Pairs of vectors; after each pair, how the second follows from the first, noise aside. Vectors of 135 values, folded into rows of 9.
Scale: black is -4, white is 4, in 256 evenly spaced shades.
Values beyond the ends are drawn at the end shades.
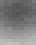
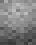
negated.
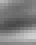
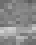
wrapped around, partly zeroed.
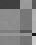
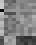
reversed.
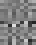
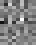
reversed.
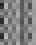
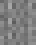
wrapped around, negated, shrunk.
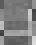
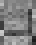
negated.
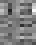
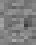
wrapped around, negated, shrunk.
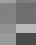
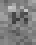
wrapped around, partly zeroed.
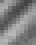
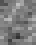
wrapped around, partly zeroed.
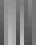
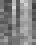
reversed.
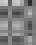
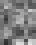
reversed.
